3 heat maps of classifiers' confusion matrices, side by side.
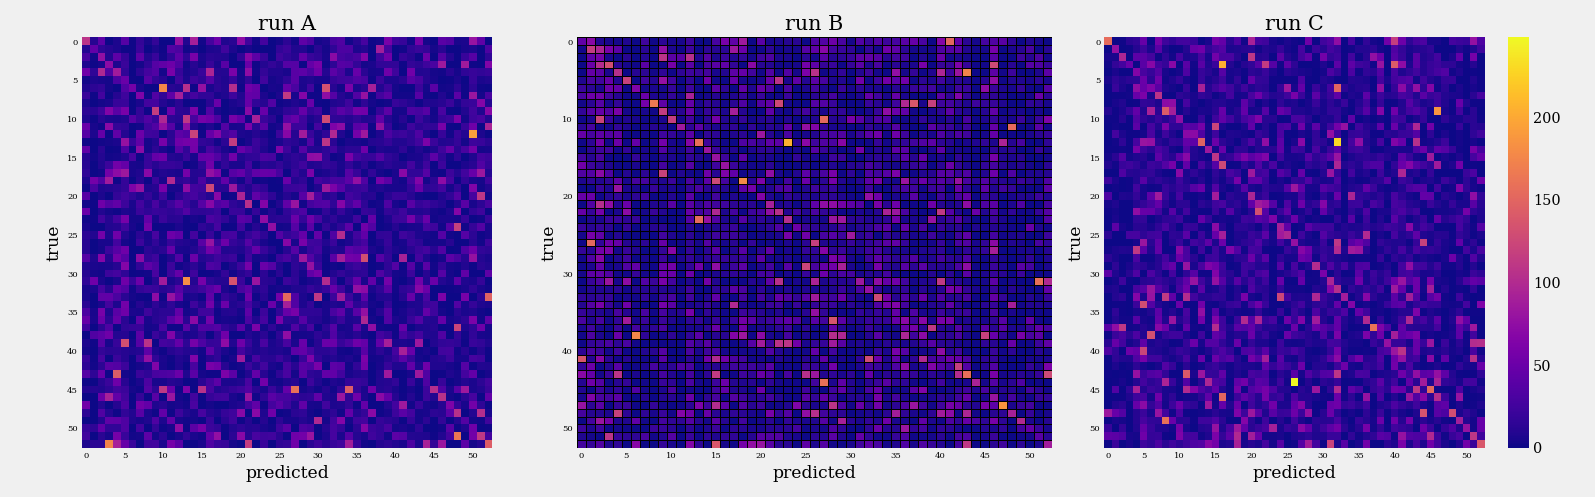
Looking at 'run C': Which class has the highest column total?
32
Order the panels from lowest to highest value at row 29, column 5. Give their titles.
run C, run B, run A
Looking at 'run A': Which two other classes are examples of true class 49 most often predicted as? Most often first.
30, 33
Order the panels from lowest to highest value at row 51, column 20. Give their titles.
run B, run A, run C
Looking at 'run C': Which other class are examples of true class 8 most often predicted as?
9
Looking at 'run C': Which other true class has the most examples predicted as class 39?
0
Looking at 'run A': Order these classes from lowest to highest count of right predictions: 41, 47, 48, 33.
41, 47, 33, 48
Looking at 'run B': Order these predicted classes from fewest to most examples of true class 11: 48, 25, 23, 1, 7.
7, 1, 23, 25, 48
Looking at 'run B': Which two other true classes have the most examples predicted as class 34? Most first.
22, 9
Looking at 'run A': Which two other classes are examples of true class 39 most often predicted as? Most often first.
5, 8
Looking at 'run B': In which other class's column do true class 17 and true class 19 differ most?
9
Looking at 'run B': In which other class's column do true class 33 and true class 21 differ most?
2
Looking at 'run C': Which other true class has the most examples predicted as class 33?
11
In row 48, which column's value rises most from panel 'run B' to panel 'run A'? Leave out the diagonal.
51
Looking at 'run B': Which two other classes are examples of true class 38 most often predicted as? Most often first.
6, 45
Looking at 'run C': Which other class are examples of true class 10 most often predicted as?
21
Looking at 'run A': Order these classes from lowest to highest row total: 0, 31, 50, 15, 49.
49, 50, 15, 0, 31
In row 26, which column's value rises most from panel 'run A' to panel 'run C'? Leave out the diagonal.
44
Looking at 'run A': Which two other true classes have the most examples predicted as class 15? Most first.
45, 6
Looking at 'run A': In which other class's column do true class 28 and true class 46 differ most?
36
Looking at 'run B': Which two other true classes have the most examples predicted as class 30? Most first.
25, 10
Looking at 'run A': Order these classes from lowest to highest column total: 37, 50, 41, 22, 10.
37, 41, 22, 10, 50
